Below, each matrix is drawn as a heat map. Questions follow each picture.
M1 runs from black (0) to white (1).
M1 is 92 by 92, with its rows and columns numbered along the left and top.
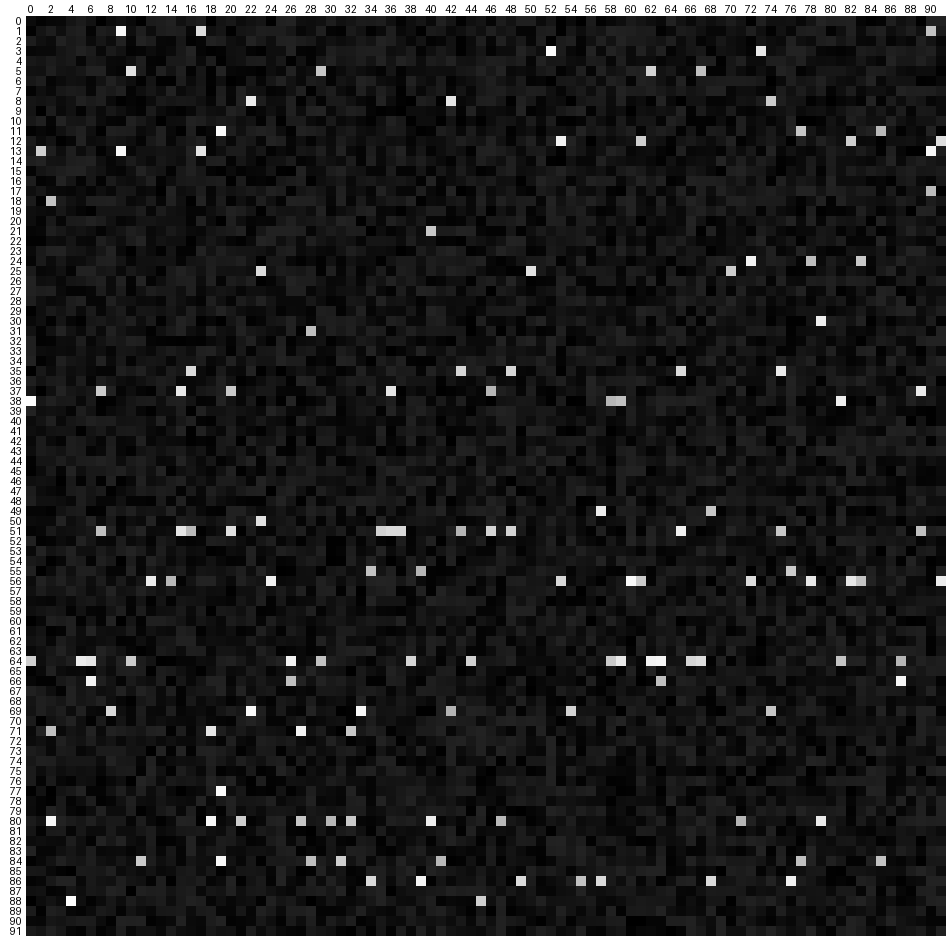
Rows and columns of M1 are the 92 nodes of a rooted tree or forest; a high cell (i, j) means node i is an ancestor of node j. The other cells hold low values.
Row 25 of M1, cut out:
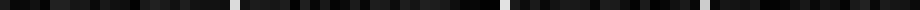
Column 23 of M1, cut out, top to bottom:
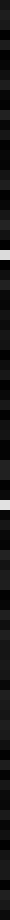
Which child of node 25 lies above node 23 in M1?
50
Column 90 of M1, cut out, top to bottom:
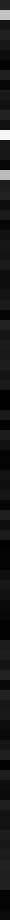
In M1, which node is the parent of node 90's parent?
1
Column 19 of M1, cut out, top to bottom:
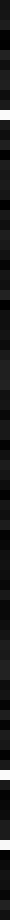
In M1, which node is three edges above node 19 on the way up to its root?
84
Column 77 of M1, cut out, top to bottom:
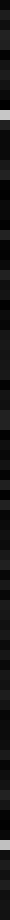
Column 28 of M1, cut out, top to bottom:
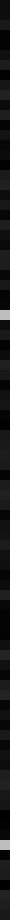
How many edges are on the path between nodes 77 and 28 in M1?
4
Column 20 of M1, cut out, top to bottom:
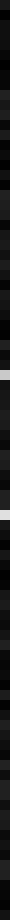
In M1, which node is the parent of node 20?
37
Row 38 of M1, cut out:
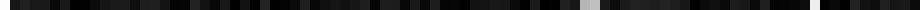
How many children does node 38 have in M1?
4
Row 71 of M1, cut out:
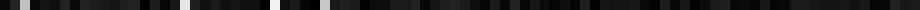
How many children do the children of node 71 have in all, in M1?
1
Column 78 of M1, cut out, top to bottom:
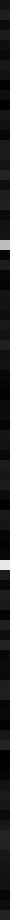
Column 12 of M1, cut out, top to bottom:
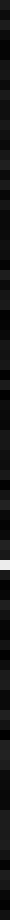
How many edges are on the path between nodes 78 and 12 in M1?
3
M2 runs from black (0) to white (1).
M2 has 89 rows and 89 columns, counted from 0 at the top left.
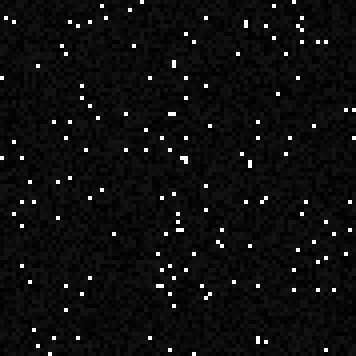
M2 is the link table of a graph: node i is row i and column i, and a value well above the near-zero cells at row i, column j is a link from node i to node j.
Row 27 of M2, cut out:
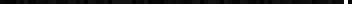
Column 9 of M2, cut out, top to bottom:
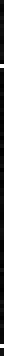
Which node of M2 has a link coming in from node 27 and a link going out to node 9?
node 86
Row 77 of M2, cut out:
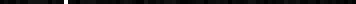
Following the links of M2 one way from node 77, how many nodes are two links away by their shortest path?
2
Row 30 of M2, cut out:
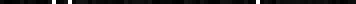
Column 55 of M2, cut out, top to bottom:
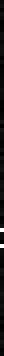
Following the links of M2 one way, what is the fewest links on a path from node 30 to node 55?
5
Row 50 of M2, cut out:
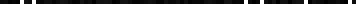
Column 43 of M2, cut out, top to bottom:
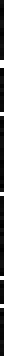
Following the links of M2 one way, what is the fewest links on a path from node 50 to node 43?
2
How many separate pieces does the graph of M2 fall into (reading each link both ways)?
3
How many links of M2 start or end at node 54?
2
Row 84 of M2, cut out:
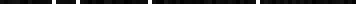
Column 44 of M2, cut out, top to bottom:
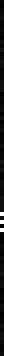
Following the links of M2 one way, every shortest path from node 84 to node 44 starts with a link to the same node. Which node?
node 13
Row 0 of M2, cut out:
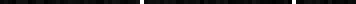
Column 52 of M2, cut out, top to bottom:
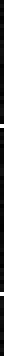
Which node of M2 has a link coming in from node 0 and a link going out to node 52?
node 73
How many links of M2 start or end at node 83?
2
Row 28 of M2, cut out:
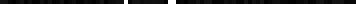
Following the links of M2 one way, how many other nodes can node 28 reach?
6
